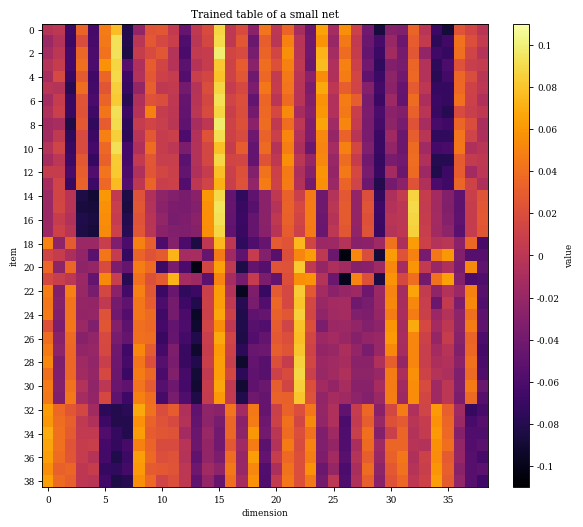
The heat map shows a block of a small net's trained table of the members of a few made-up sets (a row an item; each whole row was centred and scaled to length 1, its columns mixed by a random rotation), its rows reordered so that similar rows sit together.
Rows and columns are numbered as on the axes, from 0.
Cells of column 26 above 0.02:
18
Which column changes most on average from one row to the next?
37
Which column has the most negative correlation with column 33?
27
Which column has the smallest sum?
7
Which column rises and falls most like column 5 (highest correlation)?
15
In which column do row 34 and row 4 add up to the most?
21
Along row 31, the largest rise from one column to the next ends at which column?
8
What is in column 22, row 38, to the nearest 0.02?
0.02
